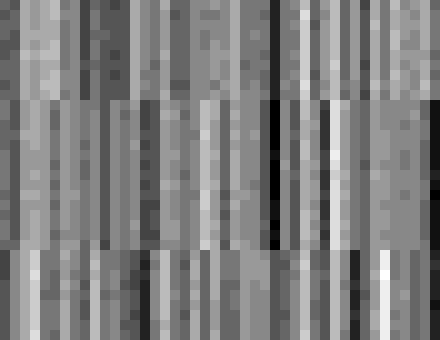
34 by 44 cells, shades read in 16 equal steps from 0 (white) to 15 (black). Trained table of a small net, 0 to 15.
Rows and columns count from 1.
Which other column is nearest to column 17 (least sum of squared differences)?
3
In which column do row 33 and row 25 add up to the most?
44
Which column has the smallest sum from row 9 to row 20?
34
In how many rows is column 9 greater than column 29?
27
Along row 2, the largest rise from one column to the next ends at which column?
32
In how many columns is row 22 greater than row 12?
7
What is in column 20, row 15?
7
